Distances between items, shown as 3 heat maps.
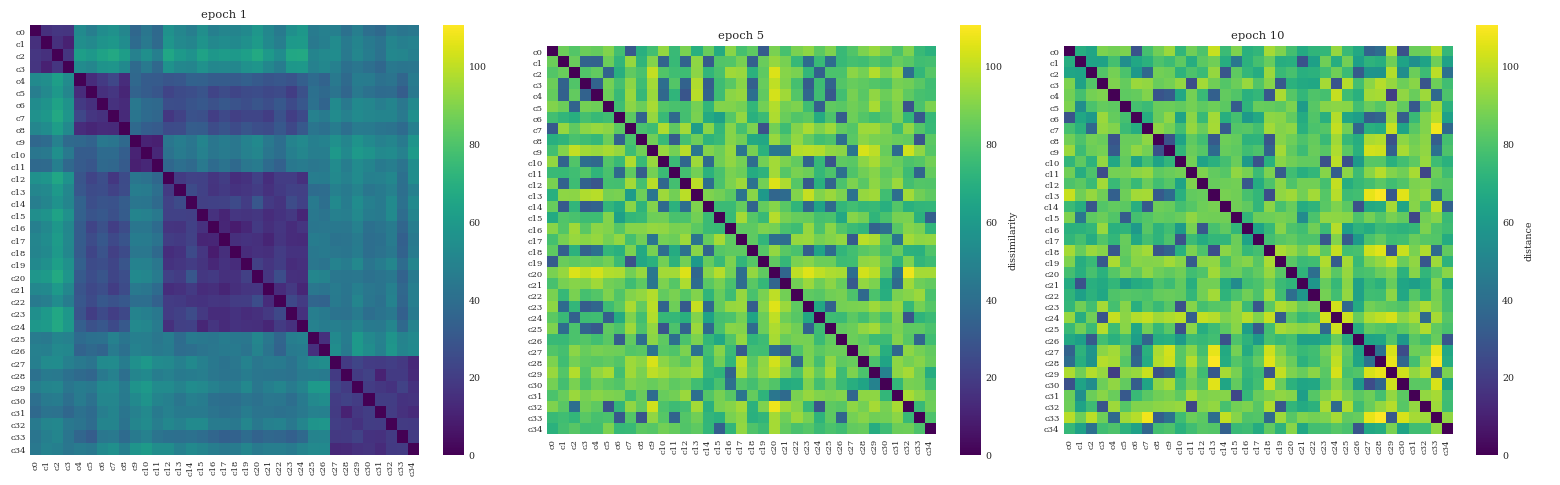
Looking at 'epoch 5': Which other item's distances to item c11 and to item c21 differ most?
c20
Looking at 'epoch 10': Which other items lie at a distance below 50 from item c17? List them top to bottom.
c10, c23, c25
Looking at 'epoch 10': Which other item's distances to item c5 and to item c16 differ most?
c12
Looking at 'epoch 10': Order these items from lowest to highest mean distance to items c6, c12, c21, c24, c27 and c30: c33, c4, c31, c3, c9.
c3, c31, c4, c9, c33
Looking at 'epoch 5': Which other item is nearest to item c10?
c25
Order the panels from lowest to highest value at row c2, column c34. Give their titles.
epoch 10, epoch 1, epoch 5
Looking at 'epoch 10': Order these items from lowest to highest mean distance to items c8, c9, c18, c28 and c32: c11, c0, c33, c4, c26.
c4, c33, c26, c11, c0
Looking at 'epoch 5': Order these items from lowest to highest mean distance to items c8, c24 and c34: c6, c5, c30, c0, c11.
c6, c11, c5, c0, c30
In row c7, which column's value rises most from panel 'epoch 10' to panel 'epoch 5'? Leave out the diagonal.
c14
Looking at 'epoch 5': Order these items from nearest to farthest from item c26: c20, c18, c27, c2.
c18, c2, c27, c20
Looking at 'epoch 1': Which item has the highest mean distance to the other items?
c2
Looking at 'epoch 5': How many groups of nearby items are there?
8
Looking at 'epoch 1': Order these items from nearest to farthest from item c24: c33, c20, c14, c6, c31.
c20, c14, c6, c33, c31
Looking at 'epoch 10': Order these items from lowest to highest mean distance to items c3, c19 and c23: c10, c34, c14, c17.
c17, c10, c34, c14
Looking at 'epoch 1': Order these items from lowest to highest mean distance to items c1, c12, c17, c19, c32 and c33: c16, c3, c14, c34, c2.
c16, c14, c34, c3, c2
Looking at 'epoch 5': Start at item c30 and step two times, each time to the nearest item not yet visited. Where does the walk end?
c29
